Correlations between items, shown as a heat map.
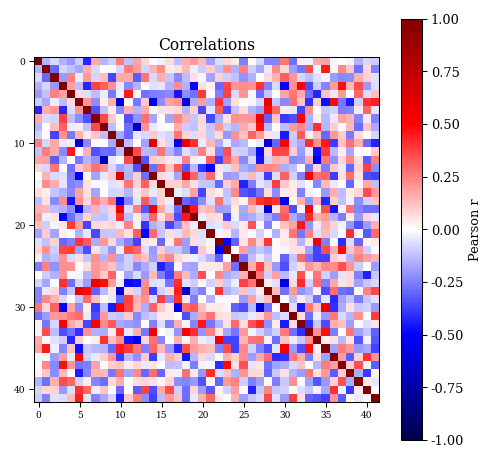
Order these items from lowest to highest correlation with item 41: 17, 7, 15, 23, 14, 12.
14, 7, 15, 23, 17, 12
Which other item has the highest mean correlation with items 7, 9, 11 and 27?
32
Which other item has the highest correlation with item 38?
21
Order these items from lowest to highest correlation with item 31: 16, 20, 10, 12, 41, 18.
18, 12, 10, 16, 20, 41
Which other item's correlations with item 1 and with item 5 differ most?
35
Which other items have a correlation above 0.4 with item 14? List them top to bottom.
10, 18, 33
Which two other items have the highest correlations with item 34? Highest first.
22, 8
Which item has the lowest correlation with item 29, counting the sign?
36
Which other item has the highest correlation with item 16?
40
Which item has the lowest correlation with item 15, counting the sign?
25
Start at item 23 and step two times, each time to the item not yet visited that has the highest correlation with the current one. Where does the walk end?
3
